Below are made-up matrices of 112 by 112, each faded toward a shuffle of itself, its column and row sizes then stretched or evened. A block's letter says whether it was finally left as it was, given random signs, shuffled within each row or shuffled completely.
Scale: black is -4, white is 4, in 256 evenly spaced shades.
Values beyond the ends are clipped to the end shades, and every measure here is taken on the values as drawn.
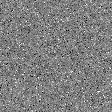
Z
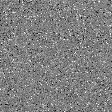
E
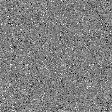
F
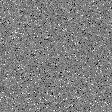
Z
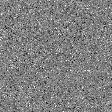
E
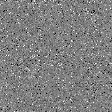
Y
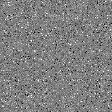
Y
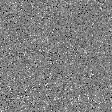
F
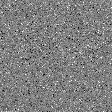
E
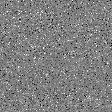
E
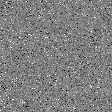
E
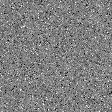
Z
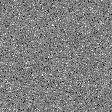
Z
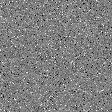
Z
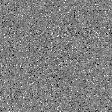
Y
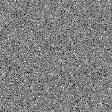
Y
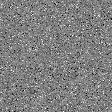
E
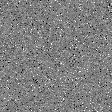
Z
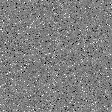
Z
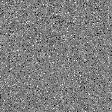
F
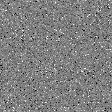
E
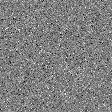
Z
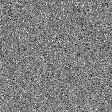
Z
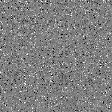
Y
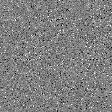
Y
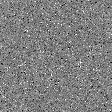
Z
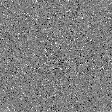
F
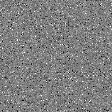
Y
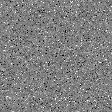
E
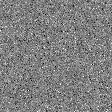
Z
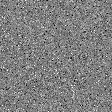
Z
